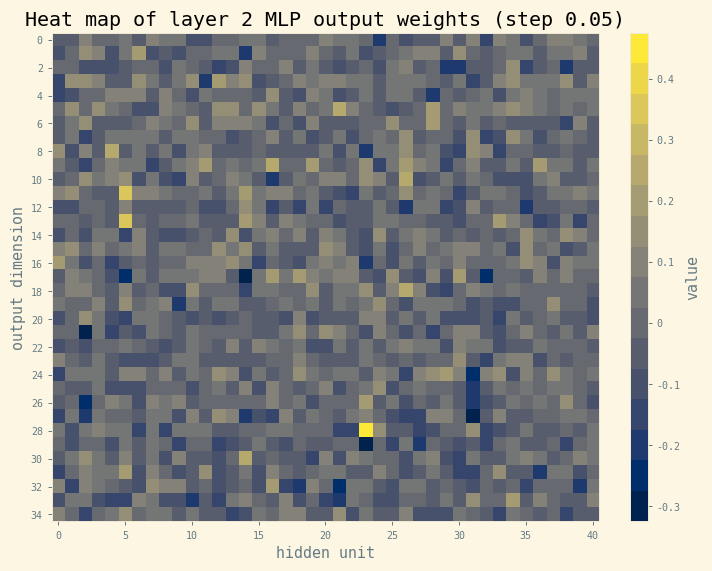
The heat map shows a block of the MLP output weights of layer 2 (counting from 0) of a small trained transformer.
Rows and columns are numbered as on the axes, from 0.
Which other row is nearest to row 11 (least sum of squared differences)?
13
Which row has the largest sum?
5
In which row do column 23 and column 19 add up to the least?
29
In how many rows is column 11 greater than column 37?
9
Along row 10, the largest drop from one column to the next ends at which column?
27
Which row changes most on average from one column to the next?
17
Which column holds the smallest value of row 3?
11
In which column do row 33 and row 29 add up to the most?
34
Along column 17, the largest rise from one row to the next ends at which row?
33
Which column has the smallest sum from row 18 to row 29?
31
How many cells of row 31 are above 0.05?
7
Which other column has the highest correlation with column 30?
12
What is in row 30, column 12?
-0.1
